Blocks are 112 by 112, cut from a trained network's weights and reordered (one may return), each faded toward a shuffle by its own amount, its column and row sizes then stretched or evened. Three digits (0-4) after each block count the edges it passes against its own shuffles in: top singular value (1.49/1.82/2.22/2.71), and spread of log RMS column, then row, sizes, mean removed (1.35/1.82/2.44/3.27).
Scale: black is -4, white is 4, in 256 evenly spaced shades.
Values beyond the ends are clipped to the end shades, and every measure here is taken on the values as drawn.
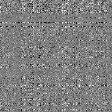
1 3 4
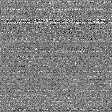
2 1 4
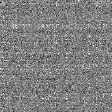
1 3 1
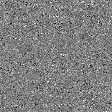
0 0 2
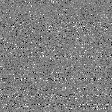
1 0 3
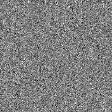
0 2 1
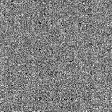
1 0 2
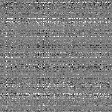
3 3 4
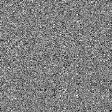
1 2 2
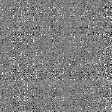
0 4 3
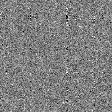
1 2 0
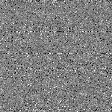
2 0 2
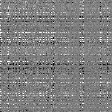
4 4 4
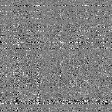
0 3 4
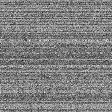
4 0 2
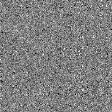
0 2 2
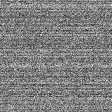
3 0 2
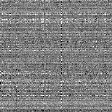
4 3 3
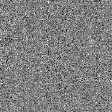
0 2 2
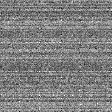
4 2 2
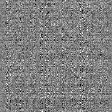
2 4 0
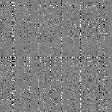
3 4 3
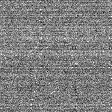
3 2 0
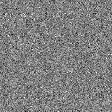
1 0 2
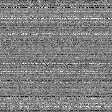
4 0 4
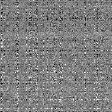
2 4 3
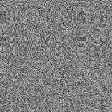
3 0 0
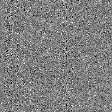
0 3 1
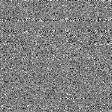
0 1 4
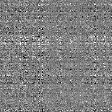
2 4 3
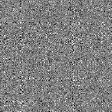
1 3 3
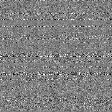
1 0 4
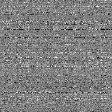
1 2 4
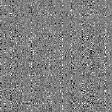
1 4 3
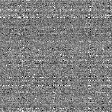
2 3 3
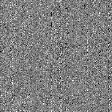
0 3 1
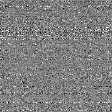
0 2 4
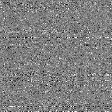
3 1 3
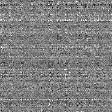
3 3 3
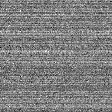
4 1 2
